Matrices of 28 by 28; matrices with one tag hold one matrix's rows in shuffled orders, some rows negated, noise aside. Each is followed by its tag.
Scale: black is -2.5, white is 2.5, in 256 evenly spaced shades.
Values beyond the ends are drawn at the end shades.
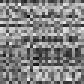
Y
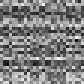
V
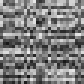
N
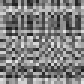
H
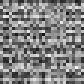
V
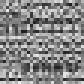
Y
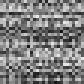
Y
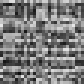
N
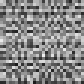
H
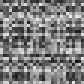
V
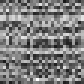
Y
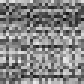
Y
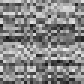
N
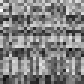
V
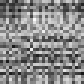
Y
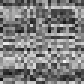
N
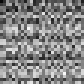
H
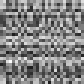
H
